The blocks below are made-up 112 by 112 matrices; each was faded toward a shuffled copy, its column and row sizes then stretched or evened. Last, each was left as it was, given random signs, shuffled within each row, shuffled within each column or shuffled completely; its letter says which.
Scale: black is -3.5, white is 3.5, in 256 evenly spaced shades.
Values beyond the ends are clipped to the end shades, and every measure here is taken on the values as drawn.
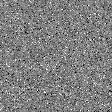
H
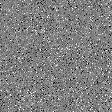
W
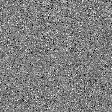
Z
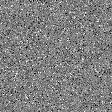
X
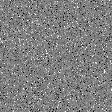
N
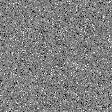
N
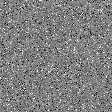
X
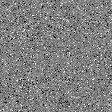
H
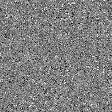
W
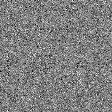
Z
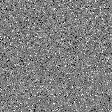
H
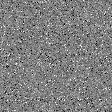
H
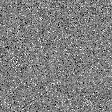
H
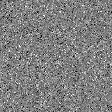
W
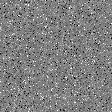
N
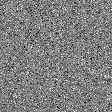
X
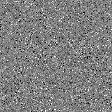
W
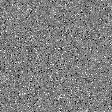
N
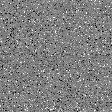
H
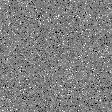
H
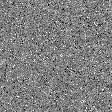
X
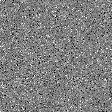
Z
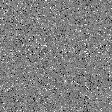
Z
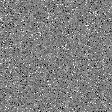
W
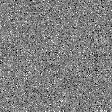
W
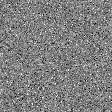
X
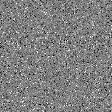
W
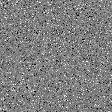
H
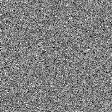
W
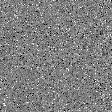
Z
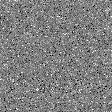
H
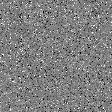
Z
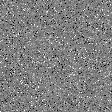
X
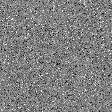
X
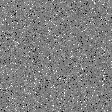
N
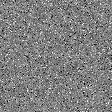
X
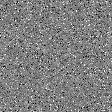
H
